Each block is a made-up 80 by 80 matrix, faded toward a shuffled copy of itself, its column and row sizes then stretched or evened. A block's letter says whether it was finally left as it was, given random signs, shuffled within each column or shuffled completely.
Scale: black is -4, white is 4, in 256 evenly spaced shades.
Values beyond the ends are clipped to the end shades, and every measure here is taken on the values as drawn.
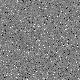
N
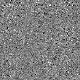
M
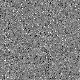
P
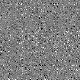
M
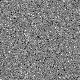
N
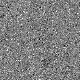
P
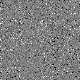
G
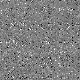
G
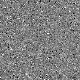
G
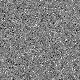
N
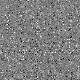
G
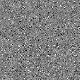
M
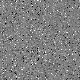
P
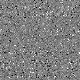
M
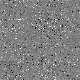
G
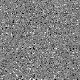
M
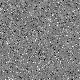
N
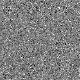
G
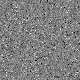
N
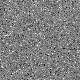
N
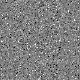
P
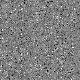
P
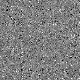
G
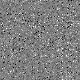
G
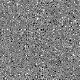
M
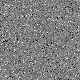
N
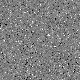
N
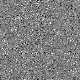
G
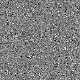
G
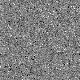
N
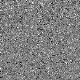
G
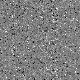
P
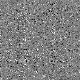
G
